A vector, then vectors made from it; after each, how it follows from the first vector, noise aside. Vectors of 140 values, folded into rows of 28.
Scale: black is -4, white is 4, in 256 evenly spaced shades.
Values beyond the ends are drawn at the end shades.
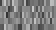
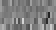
reversed, partly zeroed.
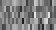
reversed, negated.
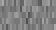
wrapped around, shrunk.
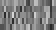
reversed, negated.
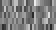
reversed, negated.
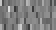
negated, partly zeroed.
